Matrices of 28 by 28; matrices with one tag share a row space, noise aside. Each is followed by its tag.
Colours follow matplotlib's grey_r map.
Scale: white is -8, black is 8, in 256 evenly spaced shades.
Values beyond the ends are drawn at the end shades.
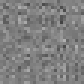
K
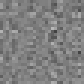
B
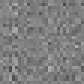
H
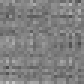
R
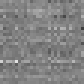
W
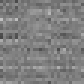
W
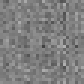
K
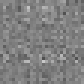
K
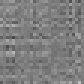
R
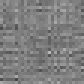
W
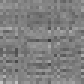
W
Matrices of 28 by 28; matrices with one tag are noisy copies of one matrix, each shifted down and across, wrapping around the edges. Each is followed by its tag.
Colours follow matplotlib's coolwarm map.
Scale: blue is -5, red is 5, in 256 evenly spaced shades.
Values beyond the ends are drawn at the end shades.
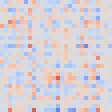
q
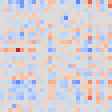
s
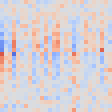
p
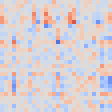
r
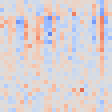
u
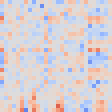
r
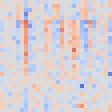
u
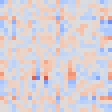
r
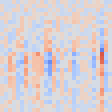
u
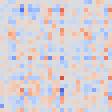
q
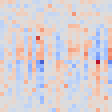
p
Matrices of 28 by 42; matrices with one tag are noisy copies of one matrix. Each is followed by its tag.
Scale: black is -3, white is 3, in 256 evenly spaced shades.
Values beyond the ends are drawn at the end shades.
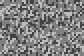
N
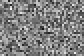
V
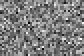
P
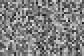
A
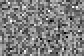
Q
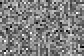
Q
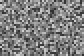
P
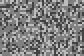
V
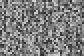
A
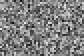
P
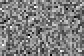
Q
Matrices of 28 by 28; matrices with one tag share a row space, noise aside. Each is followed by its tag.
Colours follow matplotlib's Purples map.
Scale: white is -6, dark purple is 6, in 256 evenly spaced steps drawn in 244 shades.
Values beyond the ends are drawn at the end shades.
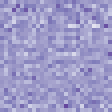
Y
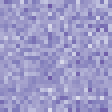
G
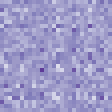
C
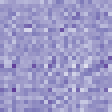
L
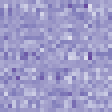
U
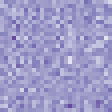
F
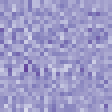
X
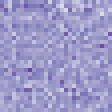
L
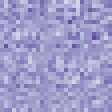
Y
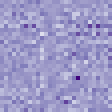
U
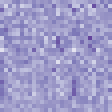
C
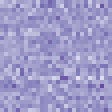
G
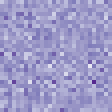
X
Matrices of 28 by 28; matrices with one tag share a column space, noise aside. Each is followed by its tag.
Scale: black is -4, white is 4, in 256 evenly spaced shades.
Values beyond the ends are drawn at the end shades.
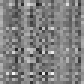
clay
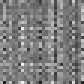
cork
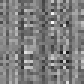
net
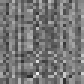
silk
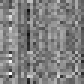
silk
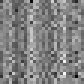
silk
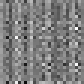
cork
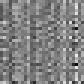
cork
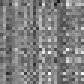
clay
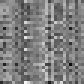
cork
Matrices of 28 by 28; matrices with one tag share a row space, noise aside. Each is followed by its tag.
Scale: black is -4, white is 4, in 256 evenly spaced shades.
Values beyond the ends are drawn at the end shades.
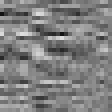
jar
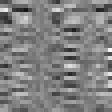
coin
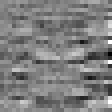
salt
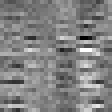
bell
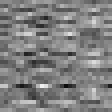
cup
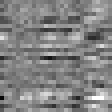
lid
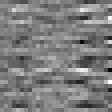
salt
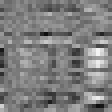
lid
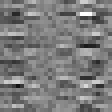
bell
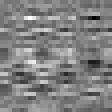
cup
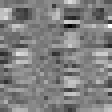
coin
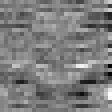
salt
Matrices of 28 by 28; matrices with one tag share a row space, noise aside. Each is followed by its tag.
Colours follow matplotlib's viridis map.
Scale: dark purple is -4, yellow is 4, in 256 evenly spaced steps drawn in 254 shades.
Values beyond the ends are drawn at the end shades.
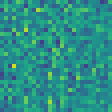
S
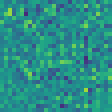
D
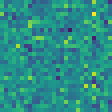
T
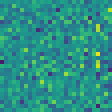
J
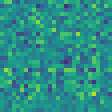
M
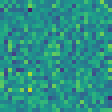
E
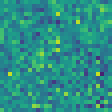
J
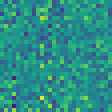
S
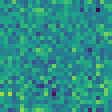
J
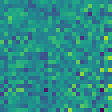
E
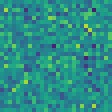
D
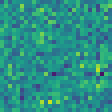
J
